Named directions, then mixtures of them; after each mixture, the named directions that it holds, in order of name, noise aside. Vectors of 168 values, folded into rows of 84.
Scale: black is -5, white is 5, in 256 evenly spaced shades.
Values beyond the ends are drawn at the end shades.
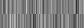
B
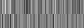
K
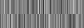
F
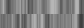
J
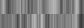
J.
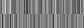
K.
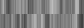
J.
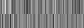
K.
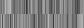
J, K.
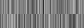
B, F.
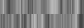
J.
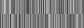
F, K.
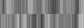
J.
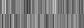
J, K.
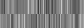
F, J.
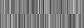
F.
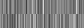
B, F.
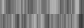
J.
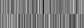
B, F.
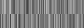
F, K.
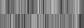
F, J.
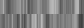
J.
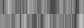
J.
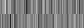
B, K.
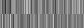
K.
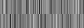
B, F.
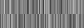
F.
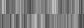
J, K.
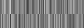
F, K.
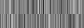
F.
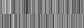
K.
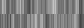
J, K.
